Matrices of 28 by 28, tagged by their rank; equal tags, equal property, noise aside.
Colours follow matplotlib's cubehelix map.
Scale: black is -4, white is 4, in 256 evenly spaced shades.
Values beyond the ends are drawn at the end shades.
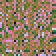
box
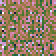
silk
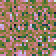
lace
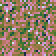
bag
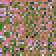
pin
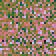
bag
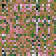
lace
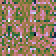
lace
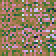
lace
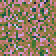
bag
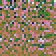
box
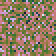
pin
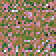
box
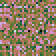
lace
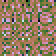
lace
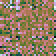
lace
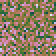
pin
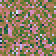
pin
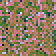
pin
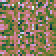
box
